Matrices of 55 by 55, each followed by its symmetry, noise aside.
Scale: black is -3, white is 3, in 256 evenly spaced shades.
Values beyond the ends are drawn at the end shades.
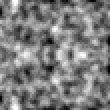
mirrored top to bottom.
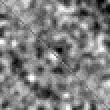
symmetric across the other diagonal.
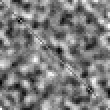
symmetric across the other diagonal.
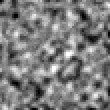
symmetric.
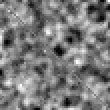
symmetric across the other diagonal.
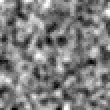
no symmetry.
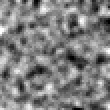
no symmetry.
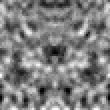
mirrored left to right.
